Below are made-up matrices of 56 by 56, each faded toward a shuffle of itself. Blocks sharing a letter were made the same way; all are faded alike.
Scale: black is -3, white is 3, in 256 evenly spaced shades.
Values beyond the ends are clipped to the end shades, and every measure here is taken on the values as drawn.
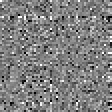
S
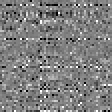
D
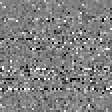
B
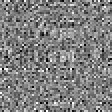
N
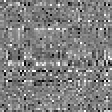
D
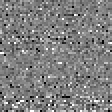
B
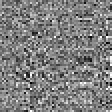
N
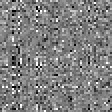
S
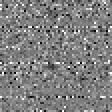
B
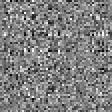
N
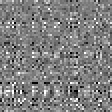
D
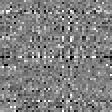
D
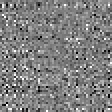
S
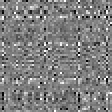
D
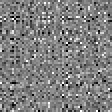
S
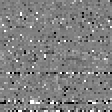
B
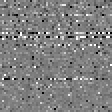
B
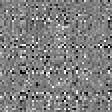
D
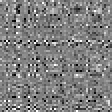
D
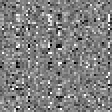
S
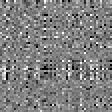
D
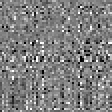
D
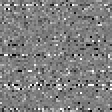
B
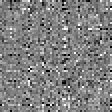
S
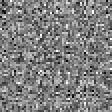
N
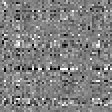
D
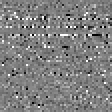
B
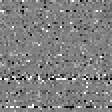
B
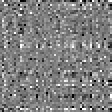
D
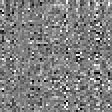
S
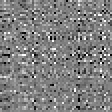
D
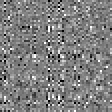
S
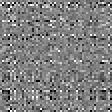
D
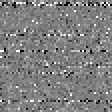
B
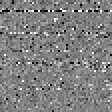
B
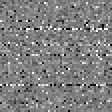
B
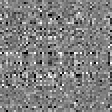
D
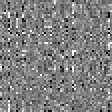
S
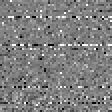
B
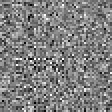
N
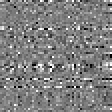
D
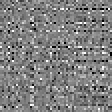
D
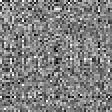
N
